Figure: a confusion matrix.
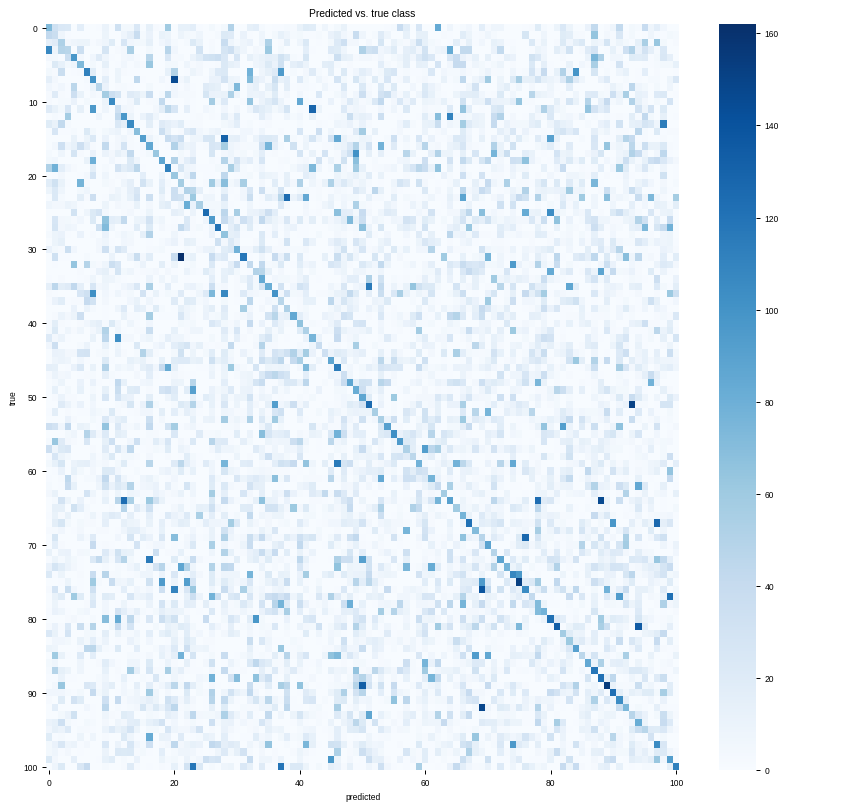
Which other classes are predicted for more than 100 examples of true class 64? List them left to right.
12, 78, 88
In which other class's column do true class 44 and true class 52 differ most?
70
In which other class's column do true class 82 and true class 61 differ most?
53
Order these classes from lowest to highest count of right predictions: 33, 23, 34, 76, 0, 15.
33, 23, 0, 34, 15, 76
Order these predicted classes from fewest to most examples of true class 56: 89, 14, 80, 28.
80, 89, 28, 14
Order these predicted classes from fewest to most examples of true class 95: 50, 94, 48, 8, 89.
8, 89, 48, 50, 94
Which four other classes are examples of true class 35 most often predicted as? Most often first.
51, 83, 58, 16
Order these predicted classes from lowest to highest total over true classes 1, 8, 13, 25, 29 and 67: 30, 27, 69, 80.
27, 69, 80, 30
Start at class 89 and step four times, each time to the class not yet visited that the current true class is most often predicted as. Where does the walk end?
19
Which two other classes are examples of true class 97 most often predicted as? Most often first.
74, 41
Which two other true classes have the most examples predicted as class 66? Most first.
23, 78
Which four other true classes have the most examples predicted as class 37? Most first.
100, 6, 78, 84
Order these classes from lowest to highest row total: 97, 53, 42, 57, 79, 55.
42, 79, 57, 53, 55, 97
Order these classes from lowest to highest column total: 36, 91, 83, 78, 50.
83, 91, 36, 78, 50
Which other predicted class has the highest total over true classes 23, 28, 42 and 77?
38
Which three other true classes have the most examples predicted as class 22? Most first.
75, 24, 73
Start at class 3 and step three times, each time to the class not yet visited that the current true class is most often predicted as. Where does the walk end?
94
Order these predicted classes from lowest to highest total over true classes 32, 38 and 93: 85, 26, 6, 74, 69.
85, 26, 6, 69, 74
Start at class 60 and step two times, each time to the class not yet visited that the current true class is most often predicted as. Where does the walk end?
45
